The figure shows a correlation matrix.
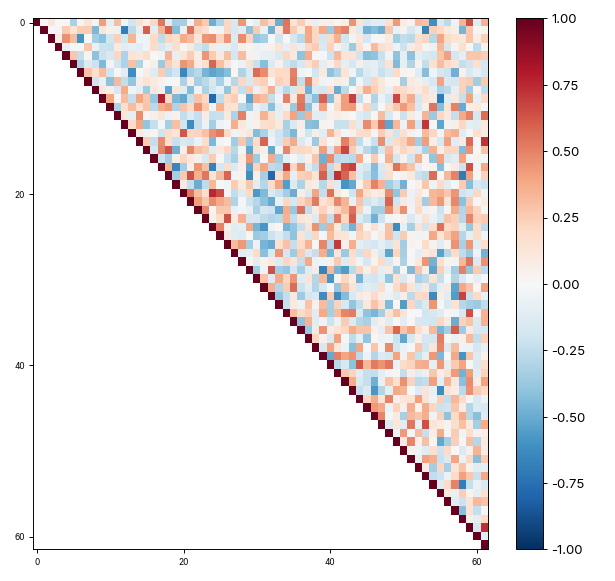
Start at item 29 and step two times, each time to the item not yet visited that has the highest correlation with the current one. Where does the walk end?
58
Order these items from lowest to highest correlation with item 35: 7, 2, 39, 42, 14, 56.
2, 39, 56, 42, 14, 7
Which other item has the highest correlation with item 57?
36
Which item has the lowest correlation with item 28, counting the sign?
54
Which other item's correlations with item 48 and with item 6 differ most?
20
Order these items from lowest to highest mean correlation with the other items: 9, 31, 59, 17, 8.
8, 31, 9, 17, 59
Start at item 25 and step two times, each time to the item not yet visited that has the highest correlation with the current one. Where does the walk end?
24
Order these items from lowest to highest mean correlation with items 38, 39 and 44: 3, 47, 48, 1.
47, 3, 1, 48
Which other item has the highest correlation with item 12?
53
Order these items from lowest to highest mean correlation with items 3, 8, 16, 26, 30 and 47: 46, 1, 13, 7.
1, 13, 7, 46
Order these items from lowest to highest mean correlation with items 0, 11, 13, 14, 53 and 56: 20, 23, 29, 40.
29, 20, 40, 23
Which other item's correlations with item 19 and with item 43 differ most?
17
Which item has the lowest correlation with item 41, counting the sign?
32
